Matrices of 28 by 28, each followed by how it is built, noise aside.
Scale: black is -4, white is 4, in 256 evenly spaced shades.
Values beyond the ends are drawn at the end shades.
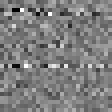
uneven rows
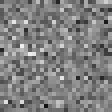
uneven rows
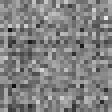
blocks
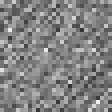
Hankel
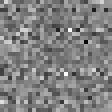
uneven rows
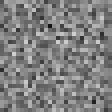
repeating rows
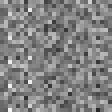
repeating rows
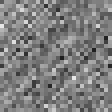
Hankel
